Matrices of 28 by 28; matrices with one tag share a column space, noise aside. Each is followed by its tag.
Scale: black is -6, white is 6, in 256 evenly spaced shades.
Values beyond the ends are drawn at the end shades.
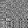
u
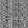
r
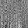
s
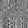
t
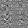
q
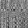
t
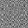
q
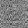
q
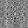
r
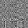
u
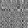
t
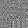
u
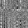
t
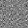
q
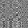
u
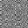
q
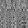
t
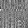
t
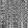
s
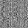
r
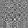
u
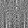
s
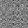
q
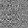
q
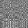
u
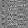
q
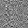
q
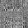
t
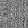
r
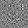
q
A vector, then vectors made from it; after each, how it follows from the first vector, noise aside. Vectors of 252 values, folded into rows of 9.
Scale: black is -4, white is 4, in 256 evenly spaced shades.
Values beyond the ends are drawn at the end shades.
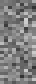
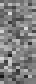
reversed.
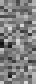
wrapped around, negated.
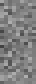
reversed, negated, shrunk.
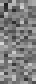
wrapped around, negated.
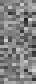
negated.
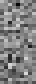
wrapped around, negated.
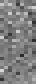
wrapped around, partly zeroed.
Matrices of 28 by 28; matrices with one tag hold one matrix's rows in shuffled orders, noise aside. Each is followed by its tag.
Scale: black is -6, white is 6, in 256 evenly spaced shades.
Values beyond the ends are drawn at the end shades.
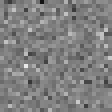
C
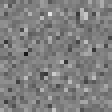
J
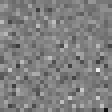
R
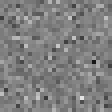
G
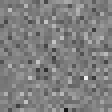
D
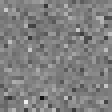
C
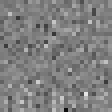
D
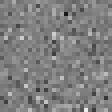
D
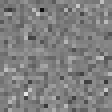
C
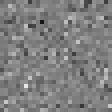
C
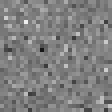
C
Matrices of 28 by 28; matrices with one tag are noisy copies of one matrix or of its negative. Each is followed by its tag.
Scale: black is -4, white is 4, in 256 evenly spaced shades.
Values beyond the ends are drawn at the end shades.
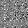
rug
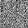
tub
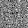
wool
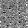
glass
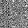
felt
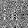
rug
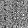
rug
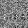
rug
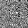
wool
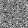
glass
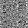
glass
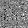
rug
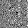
wool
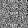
wool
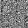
tub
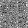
glass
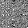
felt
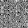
tub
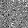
felt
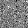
tub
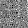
wool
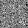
glass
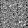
glass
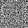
tub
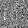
rug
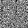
tub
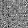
felt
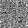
glass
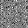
tub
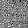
felt
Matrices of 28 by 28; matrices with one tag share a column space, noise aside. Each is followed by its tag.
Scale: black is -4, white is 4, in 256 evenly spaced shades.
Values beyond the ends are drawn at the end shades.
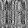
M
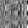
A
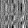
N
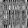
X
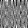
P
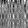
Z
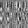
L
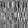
L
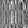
M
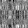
X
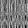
N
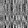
N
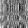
N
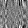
P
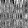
Z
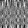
P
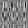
L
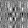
L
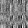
N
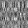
L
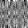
P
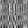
N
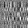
L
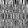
Z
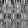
Z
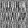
L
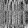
M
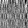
Z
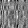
X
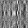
A
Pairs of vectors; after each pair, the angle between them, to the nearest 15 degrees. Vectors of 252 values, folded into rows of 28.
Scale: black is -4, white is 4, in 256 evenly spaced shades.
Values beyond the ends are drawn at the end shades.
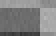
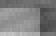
165 degrees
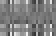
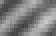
105 degrees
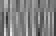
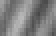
90 degrees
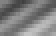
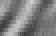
105 degrees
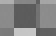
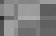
105 degrees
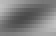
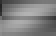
150 degrees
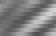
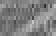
45 degrees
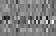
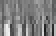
75 degrees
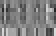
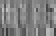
150 degrees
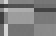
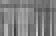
60 degrees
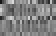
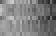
60 degrees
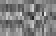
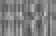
45 degrees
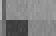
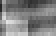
135 degrees
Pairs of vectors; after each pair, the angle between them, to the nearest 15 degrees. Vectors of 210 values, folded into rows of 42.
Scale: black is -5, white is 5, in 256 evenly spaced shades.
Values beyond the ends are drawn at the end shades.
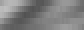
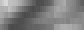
15 degrees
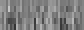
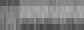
105 degrees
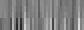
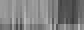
60 degrees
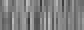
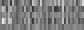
120 degrees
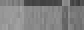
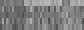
135 degrees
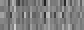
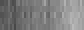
105 degrees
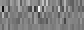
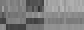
105 degrees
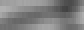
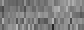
120 degrees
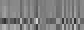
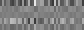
105 degrees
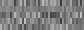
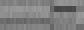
105 degrees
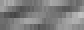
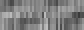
135 degrees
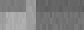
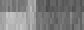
15 degrees
